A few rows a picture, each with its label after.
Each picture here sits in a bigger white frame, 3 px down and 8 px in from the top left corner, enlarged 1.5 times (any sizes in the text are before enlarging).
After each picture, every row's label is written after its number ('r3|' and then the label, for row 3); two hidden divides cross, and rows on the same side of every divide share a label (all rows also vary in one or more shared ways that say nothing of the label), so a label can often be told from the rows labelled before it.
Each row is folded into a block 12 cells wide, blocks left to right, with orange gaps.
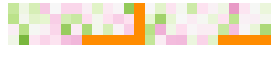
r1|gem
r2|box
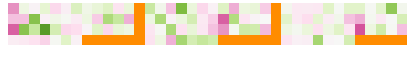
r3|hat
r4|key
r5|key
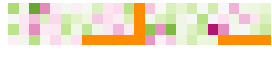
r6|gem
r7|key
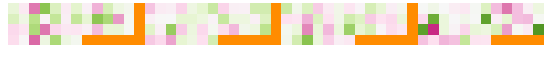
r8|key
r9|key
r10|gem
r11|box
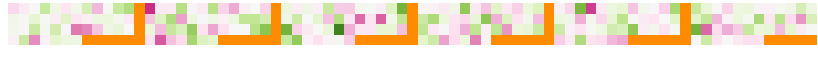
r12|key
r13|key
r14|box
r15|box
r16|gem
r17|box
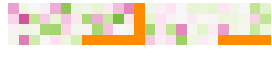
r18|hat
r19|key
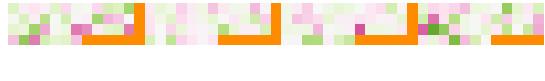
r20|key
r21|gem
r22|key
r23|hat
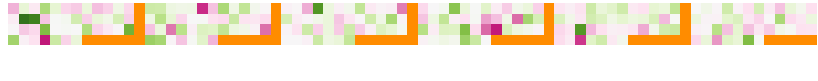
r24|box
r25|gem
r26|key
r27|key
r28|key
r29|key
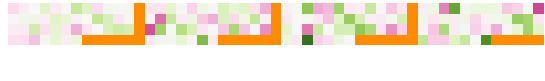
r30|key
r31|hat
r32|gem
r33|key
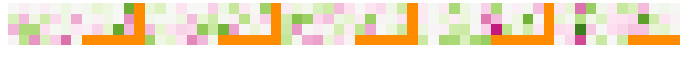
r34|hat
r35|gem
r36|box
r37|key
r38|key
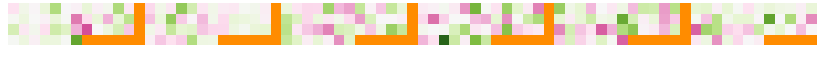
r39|key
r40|key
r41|box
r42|hat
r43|gem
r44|hat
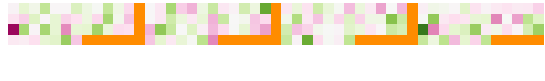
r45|hat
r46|hat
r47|box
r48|box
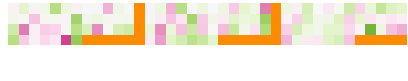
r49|box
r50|key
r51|hat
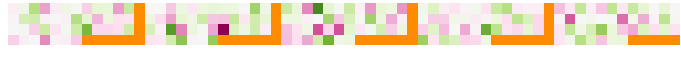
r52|gem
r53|key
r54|key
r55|gem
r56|hat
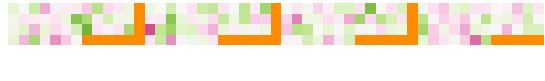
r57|gem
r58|hat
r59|hat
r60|box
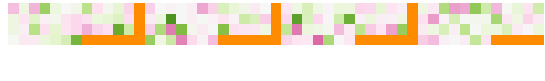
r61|key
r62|gem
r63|box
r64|hat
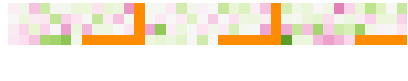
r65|key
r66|hat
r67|gem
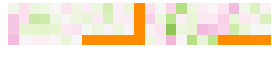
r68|hat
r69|key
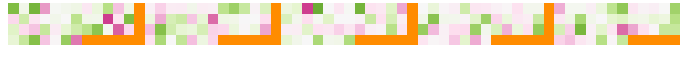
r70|gem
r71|hat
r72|key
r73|box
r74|key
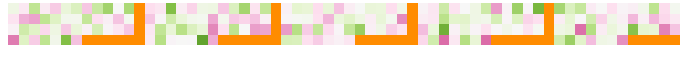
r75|hat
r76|hat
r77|gem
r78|hat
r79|gem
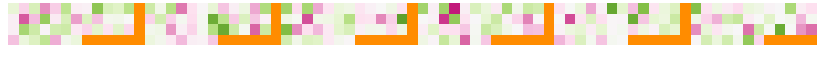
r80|hat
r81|gem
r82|box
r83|gem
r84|hat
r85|hat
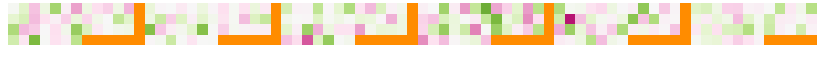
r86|box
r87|box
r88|key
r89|hat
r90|hat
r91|gem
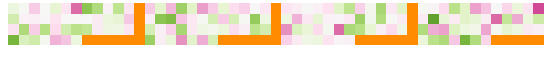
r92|gem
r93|box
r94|hat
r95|box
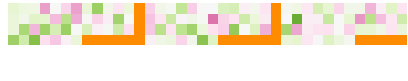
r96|gem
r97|hat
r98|box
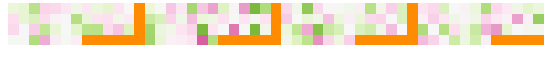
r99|gem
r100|box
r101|gem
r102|key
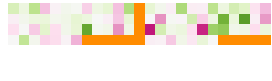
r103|gem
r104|hat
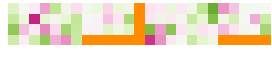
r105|box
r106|key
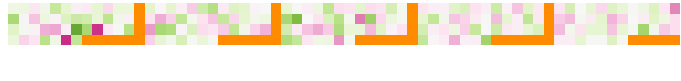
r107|box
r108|hat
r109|box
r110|box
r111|hat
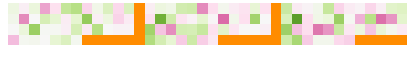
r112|hat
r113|box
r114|box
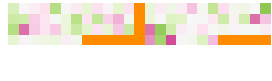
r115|box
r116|hat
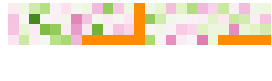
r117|hat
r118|box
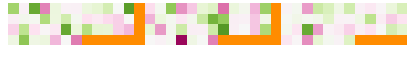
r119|gem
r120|gem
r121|key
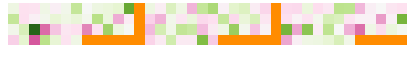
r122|key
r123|hat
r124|key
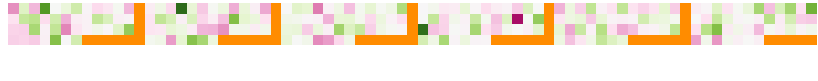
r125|key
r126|key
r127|gem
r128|box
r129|key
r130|hat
